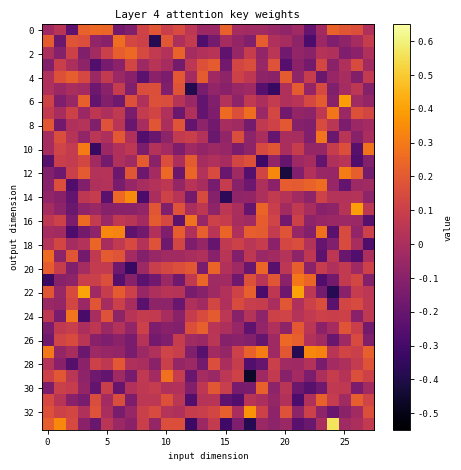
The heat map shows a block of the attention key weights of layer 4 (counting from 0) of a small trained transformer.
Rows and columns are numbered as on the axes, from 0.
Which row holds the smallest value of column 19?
5
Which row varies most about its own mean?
33
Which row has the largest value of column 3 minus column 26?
10
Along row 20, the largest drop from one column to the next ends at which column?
19
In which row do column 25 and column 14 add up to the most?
12
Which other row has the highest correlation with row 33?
29
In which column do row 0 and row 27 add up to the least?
21
